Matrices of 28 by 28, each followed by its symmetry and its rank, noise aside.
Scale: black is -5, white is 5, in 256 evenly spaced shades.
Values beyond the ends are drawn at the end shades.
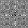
symmetric, rank three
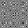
symmetric, rank three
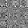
antisymmetric, rank four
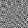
antisymmetric, rank four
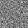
antisymmetric, rank four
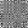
no symmetry, rank three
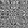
antisymmetric, rank four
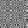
no symmetry, rank three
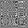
no symmetry, rank three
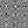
no symmetry, rank three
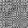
symmetric, rank three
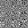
antisymmetric, rank four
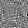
antisymmetric, rank four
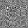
no symmetry, rank four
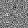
antisymmetric, rank four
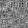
no symmetry, rank four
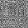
no symmetry, rank four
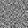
antisymmetric, rank four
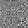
antisymmetric, rank four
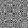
symmetric, rank three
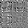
antisymmetric, rank four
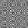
symmetric, rank three
